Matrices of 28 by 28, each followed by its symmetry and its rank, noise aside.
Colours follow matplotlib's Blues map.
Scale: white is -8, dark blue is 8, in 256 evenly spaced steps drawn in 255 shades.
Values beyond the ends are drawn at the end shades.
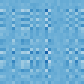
no symmetry, rank one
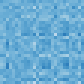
no symmetry, rank two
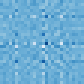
antisymmetric, rank two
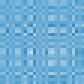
symmetric, rank one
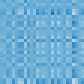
no symmetry, rank one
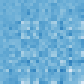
symmetric, rank two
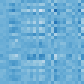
no symmetry, rank one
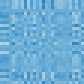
antisymmetric, rank two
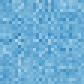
no symmetry, rank three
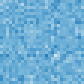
symmetric, rank three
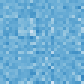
symmetric, rank two
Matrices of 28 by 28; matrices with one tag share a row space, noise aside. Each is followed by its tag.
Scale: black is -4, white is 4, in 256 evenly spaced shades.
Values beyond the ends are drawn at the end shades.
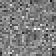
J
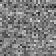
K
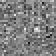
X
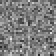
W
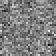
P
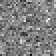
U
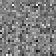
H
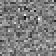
K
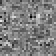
P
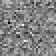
K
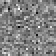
K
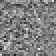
K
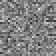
K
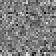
H
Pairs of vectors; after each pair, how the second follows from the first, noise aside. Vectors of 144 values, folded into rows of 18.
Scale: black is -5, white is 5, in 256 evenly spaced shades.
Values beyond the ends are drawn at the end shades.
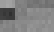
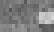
reversed, negated.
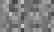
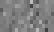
reversed, negated, partly zeroed.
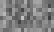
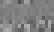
wrapped around, partly zeroed.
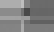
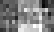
wrapped around, scaled up.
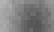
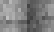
wrapped around, negated.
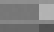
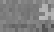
partly zeroed.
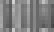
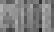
reversed, negated.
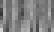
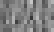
wrapped around, negated.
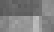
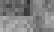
wrapped around, negated.
